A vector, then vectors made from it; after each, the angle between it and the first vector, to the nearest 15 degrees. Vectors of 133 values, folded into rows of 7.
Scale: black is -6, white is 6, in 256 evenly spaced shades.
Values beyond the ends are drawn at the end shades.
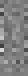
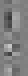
90 degrees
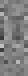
150 degrees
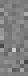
45 degrees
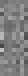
30 degrees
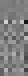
90 degrees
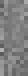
45 degrees
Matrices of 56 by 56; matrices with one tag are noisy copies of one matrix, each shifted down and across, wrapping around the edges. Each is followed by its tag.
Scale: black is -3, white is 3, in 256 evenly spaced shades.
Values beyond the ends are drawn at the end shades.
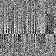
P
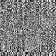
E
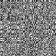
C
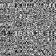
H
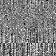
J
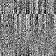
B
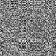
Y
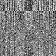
P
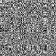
C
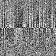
P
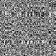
H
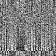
P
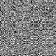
Y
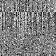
J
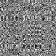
H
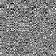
Y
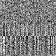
J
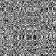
H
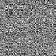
Y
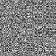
Y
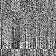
P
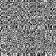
H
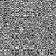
Y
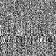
E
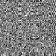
C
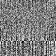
J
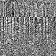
J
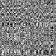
H
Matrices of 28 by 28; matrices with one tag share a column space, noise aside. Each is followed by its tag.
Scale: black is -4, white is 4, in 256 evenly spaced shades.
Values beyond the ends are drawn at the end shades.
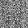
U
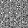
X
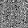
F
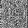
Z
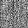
F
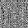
F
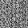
X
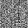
Z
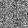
X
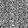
U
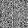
X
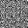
X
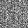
F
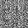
F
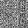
U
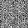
U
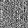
F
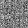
F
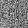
Z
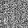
U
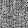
F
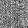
U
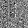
X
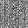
U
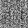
F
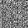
X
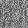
Z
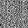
U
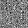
F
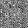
Z
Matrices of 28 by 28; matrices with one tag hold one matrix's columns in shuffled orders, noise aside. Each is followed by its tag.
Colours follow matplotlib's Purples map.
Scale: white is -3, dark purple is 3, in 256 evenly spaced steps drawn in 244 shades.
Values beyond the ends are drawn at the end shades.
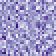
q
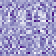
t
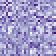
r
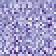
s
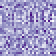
t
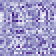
t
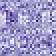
t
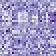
t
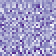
s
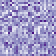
r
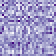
r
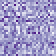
r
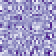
q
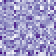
q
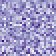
s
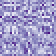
r
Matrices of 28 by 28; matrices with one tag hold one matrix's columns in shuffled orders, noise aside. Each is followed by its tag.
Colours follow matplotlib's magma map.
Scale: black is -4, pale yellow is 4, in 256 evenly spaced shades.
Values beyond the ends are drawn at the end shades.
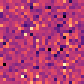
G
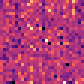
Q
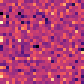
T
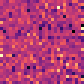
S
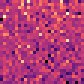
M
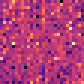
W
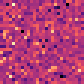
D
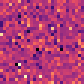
G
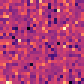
Q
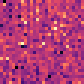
W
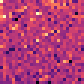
M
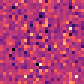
G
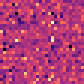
T
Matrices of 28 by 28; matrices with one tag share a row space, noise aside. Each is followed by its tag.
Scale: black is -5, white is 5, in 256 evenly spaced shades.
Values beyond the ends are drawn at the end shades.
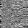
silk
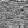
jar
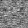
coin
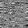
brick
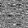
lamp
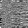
silk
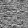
coin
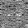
lamp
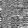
silk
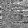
silk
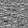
coin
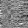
silk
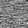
jar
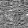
jar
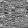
brick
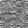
lamp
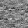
brick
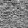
coin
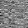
brick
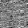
jar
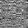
lamp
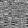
brick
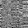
silk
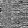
silk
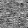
jar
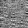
brick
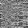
silk
